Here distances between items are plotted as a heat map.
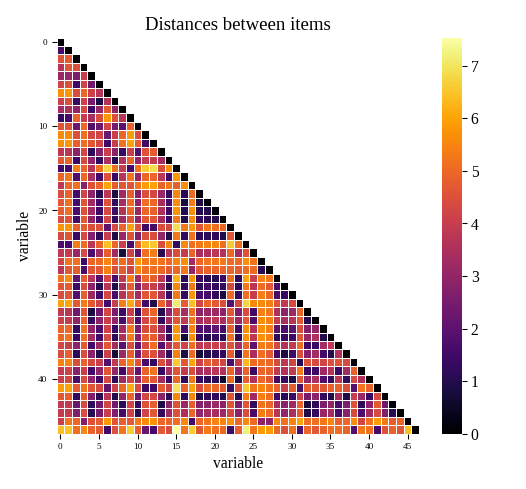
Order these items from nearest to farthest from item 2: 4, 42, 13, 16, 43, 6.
42, 16, 43, 4, 13, 6
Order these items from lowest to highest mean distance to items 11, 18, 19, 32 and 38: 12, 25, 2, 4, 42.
42, 2, 4, 12, 25
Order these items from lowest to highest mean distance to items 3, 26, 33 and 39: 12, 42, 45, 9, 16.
45, 42, 9, 16, 12
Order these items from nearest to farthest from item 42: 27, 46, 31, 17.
31, 46, 27, 17
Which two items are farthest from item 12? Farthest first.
15, 24
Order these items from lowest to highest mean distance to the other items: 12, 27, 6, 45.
6, 12, 27, 45
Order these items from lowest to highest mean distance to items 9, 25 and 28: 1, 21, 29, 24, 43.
43, 21, 29, 1, 24
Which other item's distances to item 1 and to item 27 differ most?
26
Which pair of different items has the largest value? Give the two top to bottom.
15, 46
